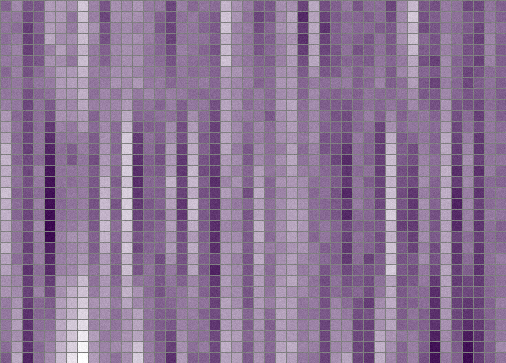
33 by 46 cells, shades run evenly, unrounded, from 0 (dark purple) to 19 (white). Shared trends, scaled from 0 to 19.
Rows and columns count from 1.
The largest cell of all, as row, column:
33, 8
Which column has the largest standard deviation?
5
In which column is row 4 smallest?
28
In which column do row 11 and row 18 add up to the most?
12
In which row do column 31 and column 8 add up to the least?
15
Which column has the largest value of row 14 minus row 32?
43
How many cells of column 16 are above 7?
21
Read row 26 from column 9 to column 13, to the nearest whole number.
8 11 7 12 8
